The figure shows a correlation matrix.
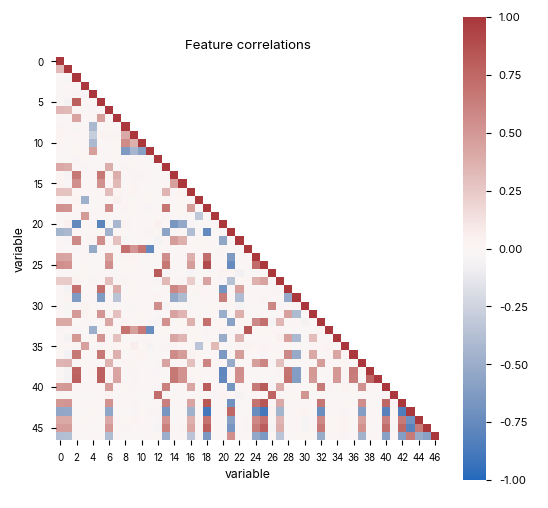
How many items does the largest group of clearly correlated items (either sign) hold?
18
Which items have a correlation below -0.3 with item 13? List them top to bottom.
21, 43, 46
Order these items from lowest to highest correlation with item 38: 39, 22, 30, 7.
30, 7, 22, 39
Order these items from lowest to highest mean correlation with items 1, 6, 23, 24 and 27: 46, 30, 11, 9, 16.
46, 11, 30, 9, 16
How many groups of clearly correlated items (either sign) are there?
5
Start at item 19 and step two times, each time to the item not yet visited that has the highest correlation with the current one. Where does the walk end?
35
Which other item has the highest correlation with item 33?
23
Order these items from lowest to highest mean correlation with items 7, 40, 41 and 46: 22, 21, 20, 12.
20, 21, 22, 12
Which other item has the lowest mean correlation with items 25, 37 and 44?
43
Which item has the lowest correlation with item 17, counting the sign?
3
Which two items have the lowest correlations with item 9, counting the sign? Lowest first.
11, 4
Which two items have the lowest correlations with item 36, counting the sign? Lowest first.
20, 29
